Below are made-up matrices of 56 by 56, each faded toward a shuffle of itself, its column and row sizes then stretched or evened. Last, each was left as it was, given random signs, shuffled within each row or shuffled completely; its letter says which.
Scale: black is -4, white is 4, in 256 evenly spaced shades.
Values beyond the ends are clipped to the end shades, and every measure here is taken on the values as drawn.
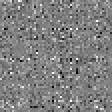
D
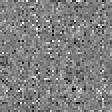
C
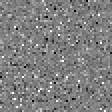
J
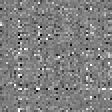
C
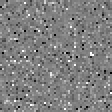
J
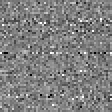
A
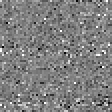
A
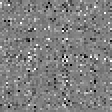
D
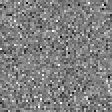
J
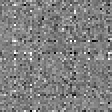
D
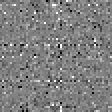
C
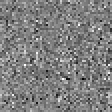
D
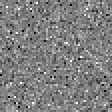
J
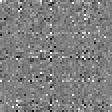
C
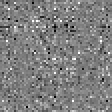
C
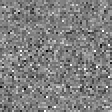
A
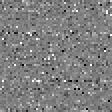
A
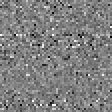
A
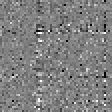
C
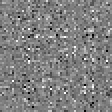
D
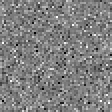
J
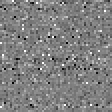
A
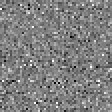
A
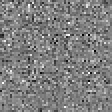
D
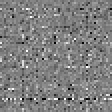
D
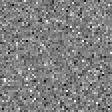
J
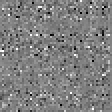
D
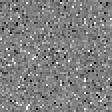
J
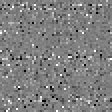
A
